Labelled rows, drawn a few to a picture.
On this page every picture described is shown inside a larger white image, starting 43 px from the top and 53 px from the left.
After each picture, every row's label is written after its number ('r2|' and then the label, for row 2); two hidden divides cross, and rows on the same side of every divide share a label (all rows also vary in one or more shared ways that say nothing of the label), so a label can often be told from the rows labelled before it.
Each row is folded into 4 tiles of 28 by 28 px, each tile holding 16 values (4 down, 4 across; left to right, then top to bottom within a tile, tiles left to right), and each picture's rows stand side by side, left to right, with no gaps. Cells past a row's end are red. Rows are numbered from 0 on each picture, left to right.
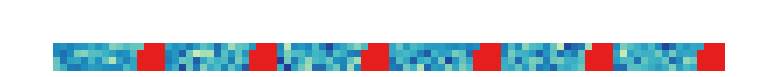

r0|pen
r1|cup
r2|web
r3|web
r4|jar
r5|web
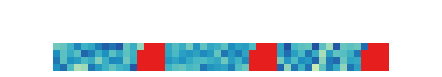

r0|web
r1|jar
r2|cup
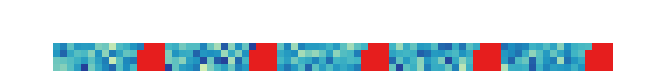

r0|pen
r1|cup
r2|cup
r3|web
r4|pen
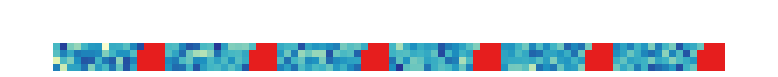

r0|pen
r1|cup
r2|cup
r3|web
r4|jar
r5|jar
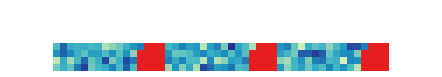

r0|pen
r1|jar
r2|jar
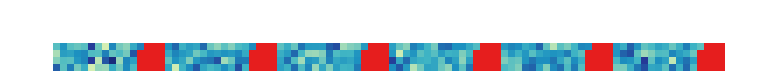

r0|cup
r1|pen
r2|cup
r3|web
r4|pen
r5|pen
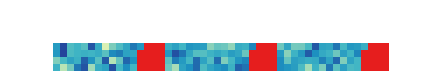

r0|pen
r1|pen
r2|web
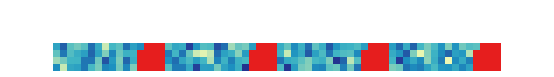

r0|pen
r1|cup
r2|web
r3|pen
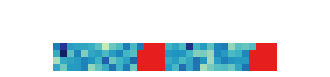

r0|pen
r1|cup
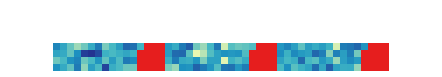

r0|jar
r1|pen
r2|jar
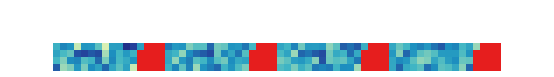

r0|jar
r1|jar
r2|jar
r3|web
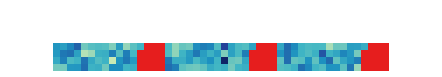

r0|pen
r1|web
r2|pen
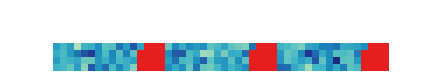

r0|jar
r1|cup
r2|web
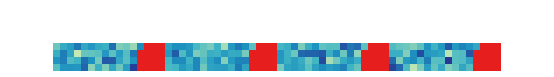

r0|cup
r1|pen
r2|jar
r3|web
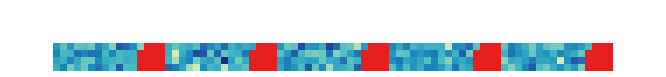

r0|jar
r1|web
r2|cup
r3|jar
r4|pen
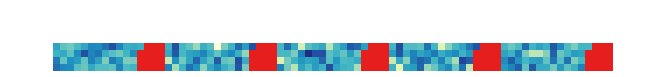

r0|web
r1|pen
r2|jar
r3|pen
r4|cup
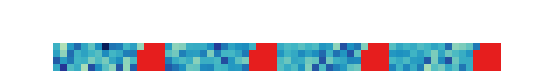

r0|web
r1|web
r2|jar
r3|cup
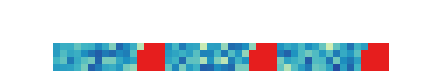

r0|jar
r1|jar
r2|pen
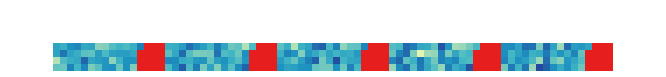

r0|pen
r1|cup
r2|cup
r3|cup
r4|jar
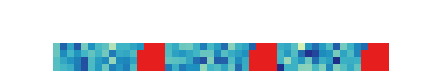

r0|pen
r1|cup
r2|web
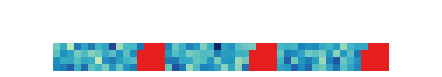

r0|cup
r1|web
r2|cup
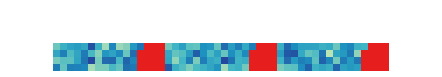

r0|cup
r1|web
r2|pen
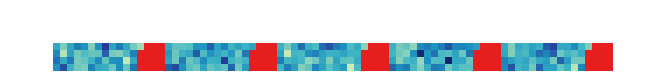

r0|web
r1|web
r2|web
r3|web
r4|web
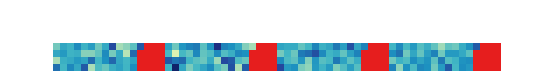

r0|cup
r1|web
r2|web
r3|pen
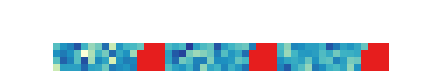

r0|pen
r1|cup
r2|web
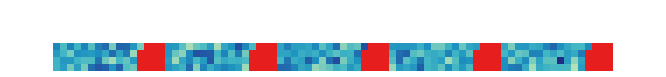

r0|jar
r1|jar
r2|cup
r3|pen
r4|web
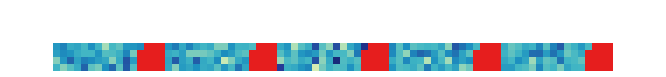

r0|pen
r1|pen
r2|cup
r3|jar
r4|web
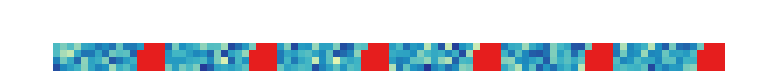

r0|web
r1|jar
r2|jar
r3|jar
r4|jar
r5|jar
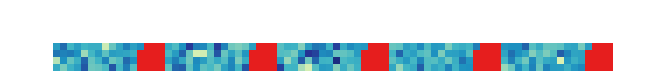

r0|pen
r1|cup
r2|web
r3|pen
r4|pen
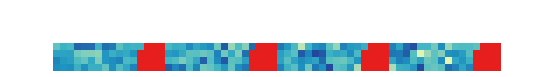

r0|cup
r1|cup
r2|jar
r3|pen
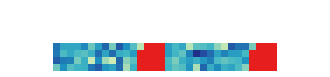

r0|jar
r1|jar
